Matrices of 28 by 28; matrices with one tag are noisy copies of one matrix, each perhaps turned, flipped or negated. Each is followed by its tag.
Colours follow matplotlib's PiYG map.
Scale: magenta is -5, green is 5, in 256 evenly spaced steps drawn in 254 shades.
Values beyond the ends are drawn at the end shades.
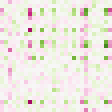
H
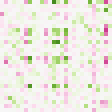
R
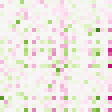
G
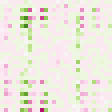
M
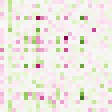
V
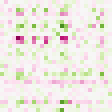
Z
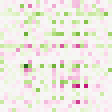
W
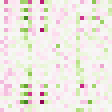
M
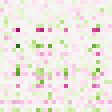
V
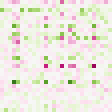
V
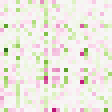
R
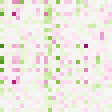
G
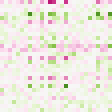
G
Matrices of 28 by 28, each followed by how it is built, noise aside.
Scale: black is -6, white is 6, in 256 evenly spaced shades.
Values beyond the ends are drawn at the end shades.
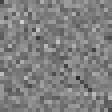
diagonal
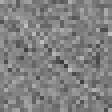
diagonal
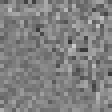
upper triangular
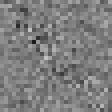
banded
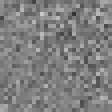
upper triangular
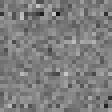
uneven rows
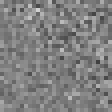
upper triangular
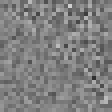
upper triangular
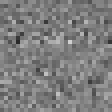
uneven rows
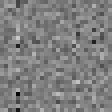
uneven columns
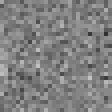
uneven columns
